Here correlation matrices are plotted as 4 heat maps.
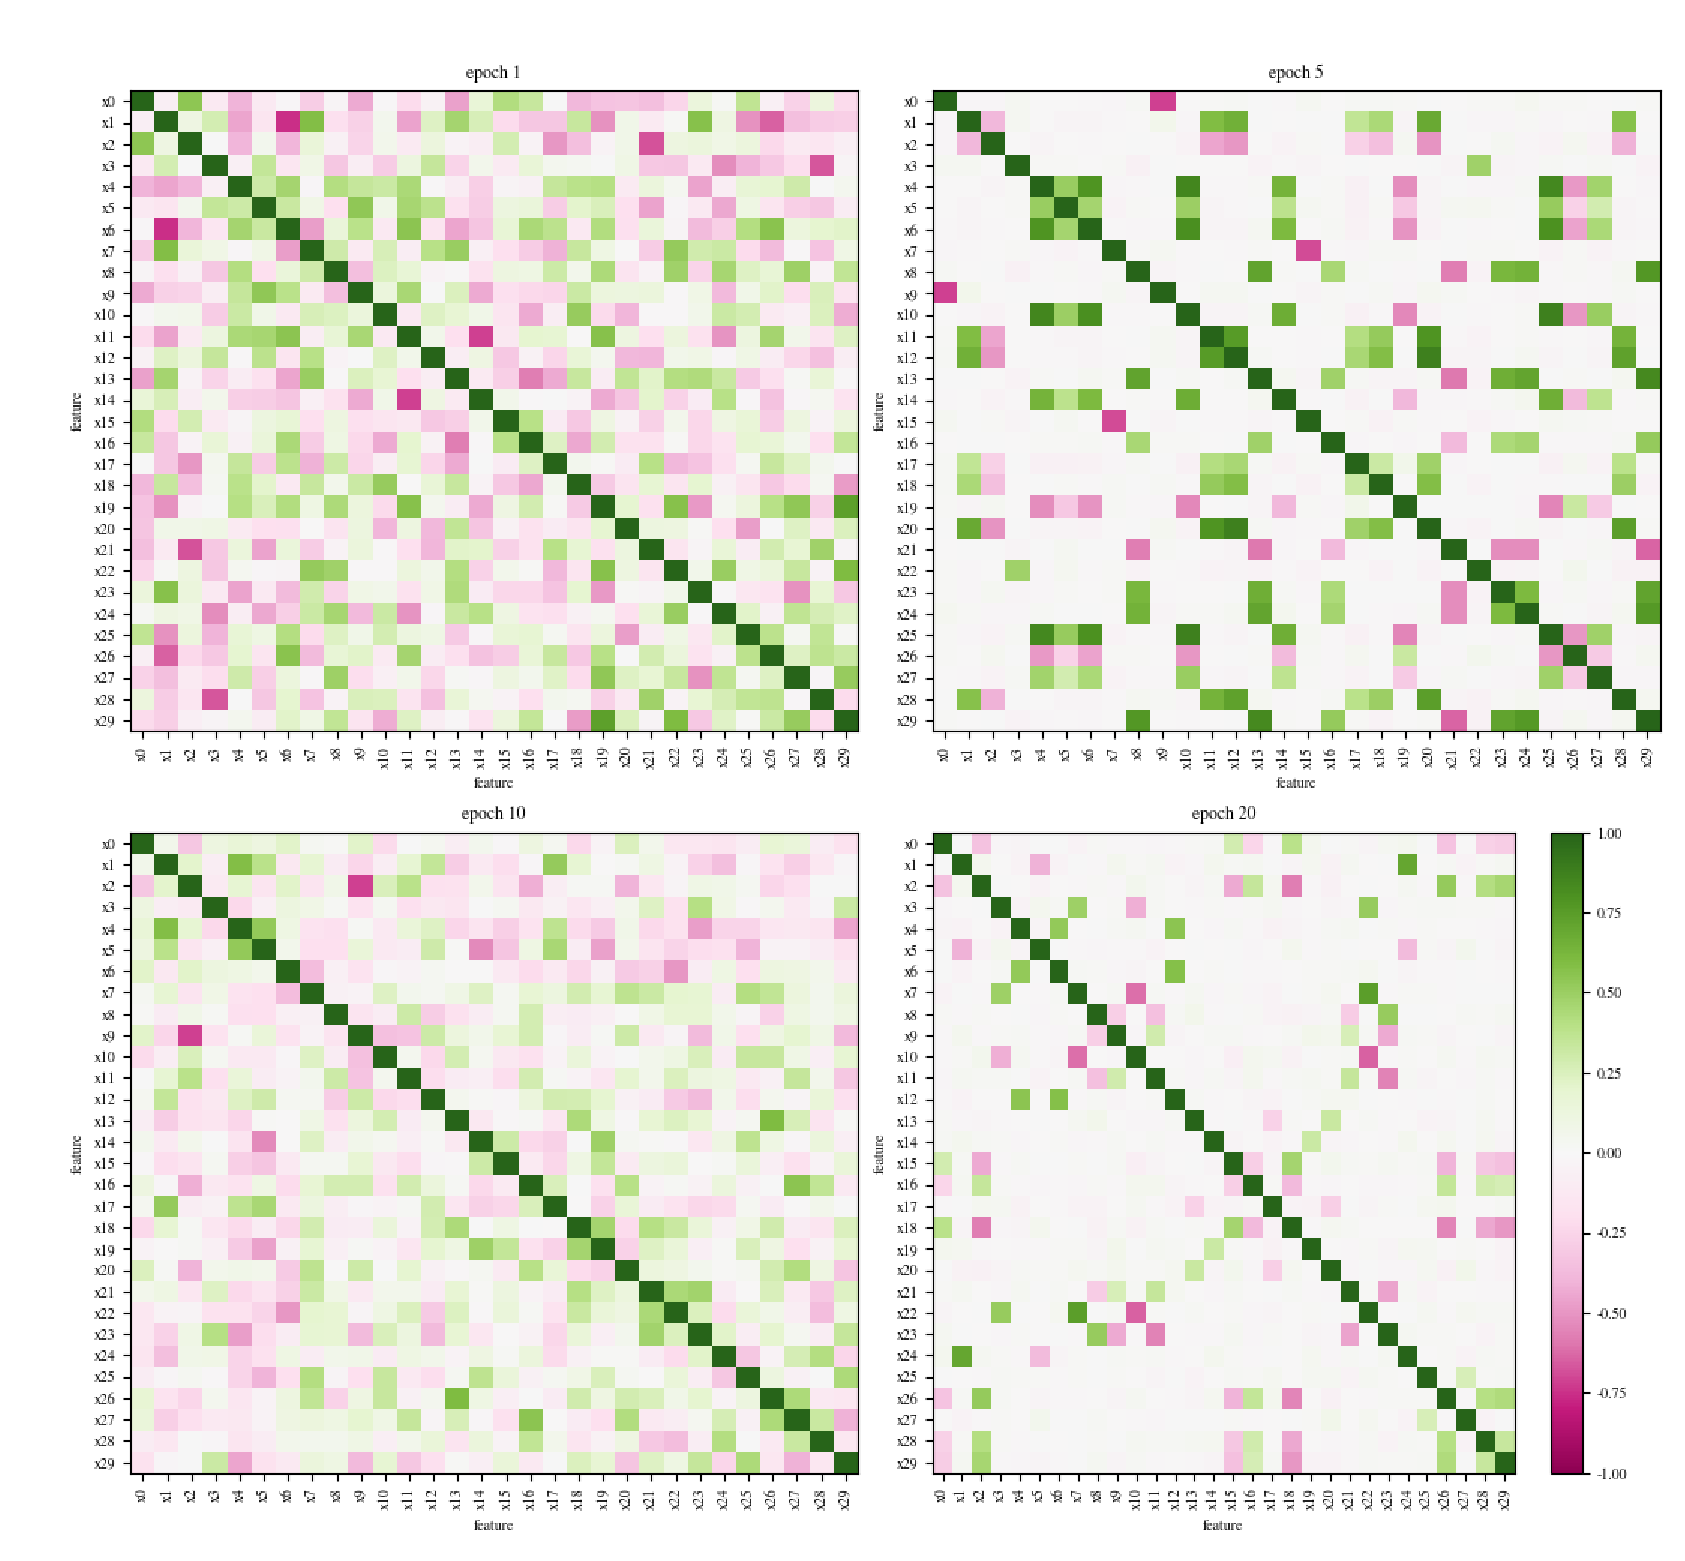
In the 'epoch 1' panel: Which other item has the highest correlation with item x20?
x13
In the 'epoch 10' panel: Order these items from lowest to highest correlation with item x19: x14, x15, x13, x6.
x6, x13, x15, x14
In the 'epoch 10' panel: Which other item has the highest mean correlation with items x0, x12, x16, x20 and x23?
x27
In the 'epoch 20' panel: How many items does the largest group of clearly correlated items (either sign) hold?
8
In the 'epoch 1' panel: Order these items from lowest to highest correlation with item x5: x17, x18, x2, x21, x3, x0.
x21, x17, x0, x2, x18, x3
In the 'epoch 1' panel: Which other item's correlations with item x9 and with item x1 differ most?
x6
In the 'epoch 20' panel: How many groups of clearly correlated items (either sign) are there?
8
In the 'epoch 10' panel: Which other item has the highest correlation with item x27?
x16
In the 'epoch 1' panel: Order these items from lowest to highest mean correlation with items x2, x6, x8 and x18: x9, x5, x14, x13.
x14, x13, x9, x5
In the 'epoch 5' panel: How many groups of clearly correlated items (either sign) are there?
6
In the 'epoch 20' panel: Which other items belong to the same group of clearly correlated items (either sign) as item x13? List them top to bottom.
x17, x20
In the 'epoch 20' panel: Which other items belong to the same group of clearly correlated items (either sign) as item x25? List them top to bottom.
x27
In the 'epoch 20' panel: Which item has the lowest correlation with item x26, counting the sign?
x18
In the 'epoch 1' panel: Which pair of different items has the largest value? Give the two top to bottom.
x19, x29
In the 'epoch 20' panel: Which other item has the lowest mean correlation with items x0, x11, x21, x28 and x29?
x23
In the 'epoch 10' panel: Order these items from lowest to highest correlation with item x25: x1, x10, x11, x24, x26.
x24, x11, x1, x26, x10
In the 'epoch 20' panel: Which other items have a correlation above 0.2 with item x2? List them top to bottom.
x16, x26, x28, x29
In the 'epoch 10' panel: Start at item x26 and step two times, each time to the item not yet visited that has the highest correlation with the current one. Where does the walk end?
x18
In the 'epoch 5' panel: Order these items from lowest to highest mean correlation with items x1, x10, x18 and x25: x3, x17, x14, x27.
x3, x17, x27, x14
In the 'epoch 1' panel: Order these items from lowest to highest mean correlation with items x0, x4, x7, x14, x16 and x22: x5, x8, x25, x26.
x26, x5, x25, x8
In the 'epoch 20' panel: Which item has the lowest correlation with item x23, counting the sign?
x11
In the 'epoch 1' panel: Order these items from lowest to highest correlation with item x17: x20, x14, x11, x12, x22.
x22, x12, x20, x14, x11
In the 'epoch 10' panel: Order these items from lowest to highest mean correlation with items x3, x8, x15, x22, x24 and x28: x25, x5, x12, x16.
x5, x12, x25, x16
